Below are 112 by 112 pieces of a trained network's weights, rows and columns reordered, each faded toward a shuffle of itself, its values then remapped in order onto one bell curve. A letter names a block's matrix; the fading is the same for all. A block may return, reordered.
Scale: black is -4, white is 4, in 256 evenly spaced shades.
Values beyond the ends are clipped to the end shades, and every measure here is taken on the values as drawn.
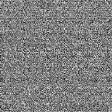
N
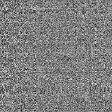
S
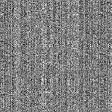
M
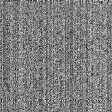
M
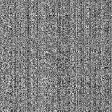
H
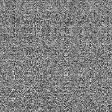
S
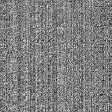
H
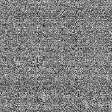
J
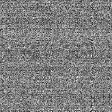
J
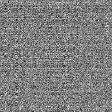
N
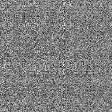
S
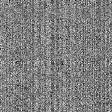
M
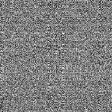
N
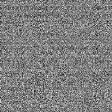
S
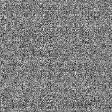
S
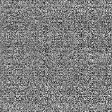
J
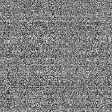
J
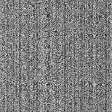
M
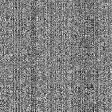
H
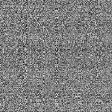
N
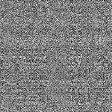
J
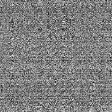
J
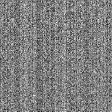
M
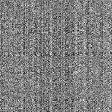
H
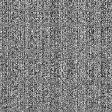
H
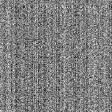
H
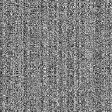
H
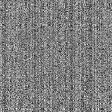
M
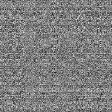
J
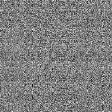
S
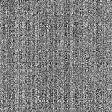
M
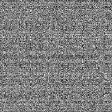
J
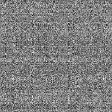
J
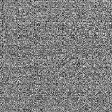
S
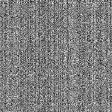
M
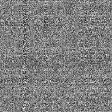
N
